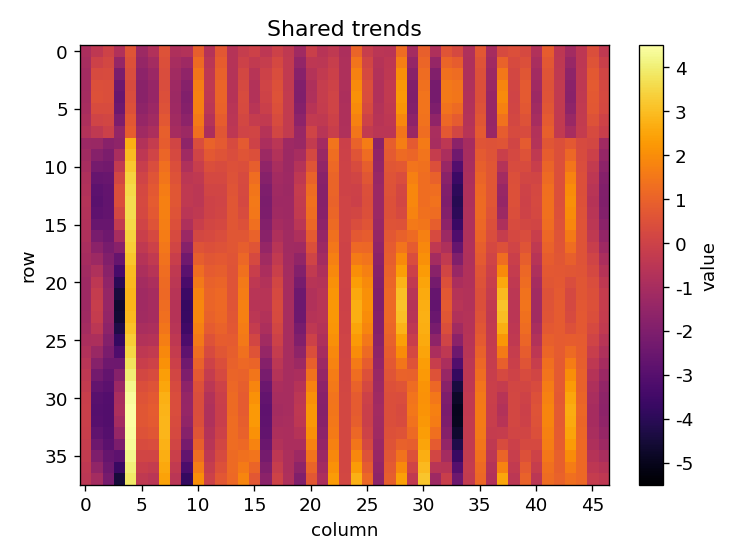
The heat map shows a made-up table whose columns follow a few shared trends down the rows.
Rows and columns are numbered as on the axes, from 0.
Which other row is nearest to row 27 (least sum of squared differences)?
35
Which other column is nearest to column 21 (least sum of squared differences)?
46
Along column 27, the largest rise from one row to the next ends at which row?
8
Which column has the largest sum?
4
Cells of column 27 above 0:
30
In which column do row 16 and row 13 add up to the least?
33
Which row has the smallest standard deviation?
0
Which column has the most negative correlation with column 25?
26
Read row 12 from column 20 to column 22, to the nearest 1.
1 -2 1
